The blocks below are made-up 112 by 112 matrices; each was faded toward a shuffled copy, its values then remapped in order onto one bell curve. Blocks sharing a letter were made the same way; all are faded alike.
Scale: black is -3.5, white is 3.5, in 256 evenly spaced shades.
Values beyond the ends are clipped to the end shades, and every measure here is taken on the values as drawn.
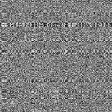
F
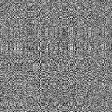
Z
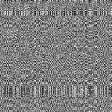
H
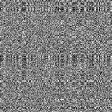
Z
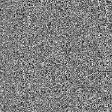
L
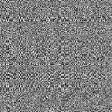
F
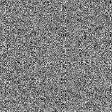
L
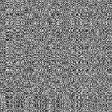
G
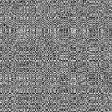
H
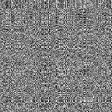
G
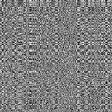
H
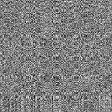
G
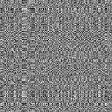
H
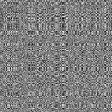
H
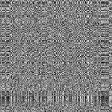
H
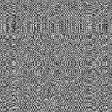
H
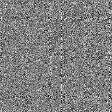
L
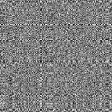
F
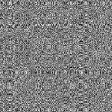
G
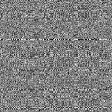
F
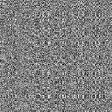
Z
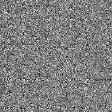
L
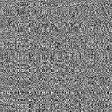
Z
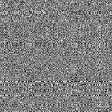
F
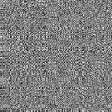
G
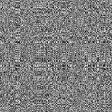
Z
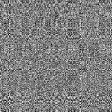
Z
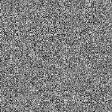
L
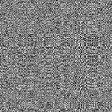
G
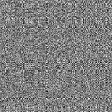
Z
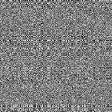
F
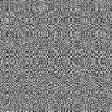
H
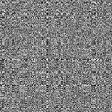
F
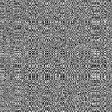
H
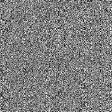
L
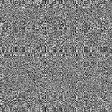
F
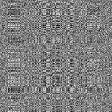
H
